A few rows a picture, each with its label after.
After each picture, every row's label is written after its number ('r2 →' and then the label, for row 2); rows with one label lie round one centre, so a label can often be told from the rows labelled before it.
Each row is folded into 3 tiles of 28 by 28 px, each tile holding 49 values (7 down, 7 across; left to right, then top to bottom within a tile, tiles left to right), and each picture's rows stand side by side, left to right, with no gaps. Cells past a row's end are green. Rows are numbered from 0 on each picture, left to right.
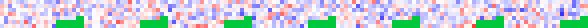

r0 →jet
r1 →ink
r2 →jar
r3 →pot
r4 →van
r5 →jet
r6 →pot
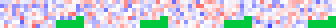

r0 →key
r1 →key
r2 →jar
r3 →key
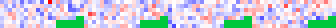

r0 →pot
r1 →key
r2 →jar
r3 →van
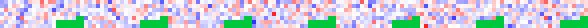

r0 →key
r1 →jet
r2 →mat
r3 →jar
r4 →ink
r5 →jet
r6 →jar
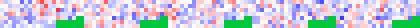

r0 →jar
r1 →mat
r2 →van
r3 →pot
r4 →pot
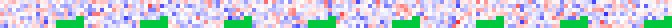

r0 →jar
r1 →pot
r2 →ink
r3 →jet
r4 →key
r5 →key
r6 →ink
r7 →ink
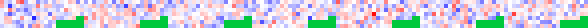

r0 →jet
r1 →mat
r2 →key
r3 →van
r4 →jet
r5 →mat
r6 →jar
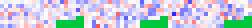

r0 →ink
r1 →pot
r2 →jar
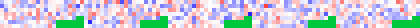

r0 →key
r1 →key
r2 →van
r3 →ink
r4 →van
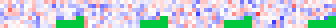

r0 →van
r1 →ink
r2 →mat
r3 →key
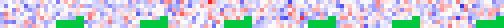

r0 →key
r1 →key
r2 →jar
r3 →jet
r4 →key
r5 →mat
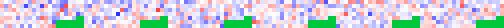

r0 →mat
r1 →key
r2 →jar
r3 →mat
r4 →jar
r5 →key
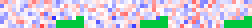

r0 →van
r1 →jet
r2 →ink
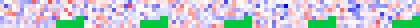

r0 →key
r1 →pot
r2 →mat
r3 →key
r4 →van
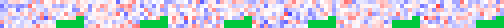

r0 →jar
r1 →pot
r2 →ink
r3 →pot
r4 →pot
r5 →key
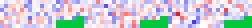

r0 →mat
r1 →jet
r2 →jar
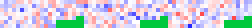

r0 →key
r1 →van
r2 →pot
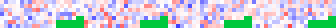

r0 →jar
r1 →mat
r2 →ink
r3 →pot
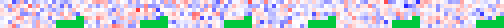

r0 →pot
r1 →jet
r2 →key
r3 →van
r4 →pot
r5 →ink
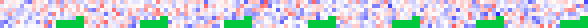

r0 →jar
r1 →pot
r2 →jet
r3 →jet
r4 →mat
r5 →jet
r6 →jar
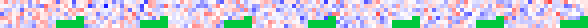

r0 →mat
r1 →ink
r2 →jet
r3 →mat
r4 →jar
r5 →van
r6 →jar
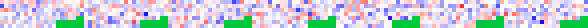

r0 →van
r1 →jar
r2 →pot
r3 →key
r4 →ink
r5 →key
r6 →jar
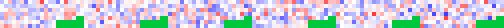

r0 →key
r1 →ink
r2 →key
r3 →jar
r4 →jet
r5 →ink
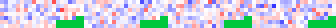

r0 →mat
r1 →mat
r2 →jar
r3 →ink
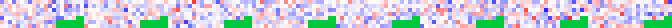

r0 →pot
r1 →key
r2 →ink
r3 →pot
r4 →jet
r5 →mat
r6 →pot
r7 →pot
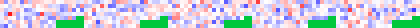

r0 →jar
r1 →mat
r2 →key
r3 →jet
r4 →pot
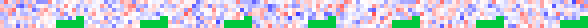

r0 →ink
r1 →jar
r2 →mat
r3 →van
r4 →jet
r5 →pot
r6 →pot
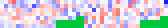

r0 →jet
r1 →pot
